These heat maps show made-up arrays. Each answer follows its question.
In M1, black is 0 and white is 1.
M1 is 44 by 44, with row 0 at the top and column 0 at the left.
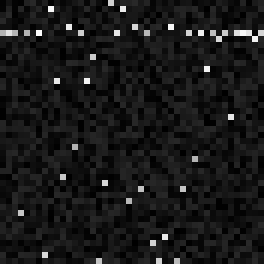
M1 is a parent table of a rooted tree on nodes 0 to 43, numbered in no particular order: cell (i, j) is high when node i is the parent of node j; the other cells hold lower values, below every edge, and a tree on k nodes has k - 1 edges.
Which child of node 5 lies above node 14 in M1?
13
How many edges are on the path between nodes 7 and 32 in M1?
6
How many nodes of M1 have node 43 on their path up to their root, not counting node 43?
5
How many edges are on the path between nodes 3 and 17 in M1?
5
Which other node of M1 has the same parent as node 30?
23
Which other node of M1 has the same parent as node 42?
36
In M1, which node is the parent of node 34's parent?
4
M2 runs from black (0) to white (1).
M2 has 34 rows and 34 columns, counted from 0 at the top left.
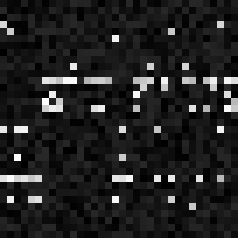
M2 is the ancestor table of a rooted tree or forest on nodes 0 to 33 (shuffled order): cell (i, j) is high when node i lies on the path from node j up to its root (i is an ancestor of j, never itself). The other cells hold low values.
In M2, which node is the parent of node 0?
3
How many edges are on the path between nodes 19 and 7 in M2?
2
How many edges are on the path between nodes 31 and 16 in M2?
6
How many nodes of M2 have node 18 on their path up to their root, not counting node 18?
6
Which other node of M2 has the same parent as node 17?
2
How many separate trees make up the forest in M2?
2
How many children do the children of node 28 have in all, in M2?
3
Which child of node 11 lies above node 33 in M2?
15
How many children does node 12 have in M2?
3
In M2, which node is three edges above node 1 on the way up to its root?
25
